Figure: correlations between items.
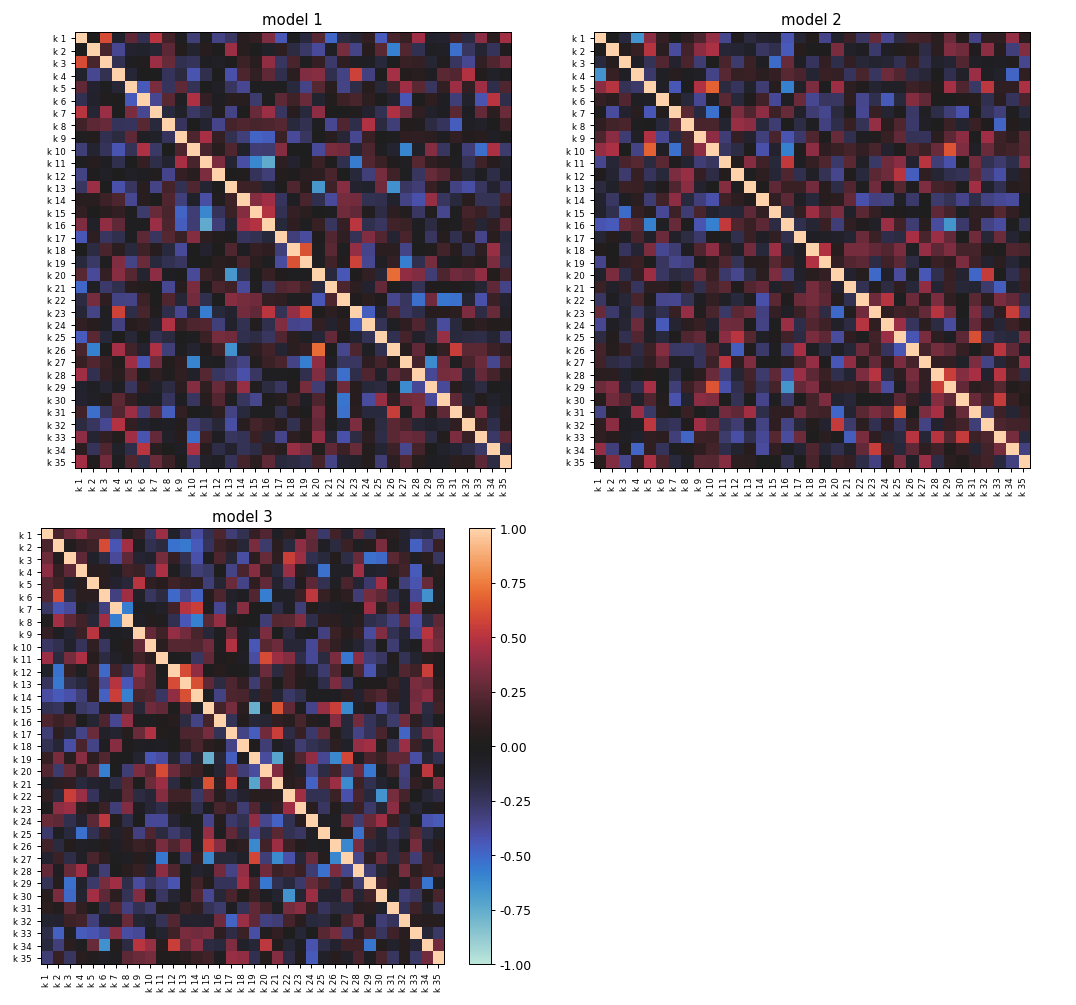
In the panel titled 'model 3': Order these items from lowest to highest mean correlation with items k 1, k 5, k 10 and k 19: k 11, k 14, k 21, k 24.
k 21, k 14, k 11, k 24
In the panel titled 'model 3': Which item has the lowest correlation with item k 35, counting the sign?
k 24
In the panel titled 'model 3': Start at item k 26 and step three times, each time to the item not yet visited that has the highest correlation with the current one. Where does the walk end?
k 17
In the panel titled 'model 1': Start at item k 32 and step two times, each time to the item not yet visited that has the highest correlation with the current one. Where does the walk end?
k 23
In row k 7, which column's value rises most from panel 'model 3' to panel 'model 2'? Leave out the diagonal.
k 8
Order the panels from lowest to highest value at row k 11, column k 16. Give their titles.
model 1, model 3, model 2
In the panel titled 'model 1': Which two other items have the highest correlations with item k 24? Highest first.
k 8, k 17
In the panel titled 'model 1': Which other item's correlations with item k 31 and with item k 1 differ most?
k 3
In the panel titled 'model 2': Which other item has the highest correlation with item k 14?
k 7
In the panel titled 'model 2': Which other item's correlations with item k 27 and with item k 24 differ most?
k 6
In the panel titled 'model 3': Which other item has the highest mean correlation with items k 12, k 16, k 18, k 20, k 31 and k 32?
k 28
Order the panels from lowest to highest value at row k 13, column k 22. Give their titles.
model 2, model 3, model 1
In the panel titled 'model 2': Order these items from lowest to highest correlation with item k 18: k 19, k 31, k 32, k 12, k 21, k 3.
k 3, k 12, k 32, k 31, k 21, k 19
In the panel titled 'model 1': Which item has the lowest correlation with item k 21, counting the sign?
k 1
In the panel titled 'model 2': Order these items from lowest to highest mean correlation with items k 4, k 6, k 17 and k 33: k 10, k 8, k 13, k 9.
k 8, k 9, k 10, k 13
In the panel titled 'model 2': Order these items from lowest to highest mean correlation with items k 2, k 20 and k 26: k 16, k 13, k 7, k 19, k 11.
k 16, k 7, k 11, k 13, k 19
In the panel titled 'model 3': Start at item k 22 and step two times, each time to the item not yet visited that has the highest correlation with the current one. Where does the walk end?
k 23
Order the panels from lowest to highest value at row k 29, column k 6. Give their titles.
model 2, model 1, model 3
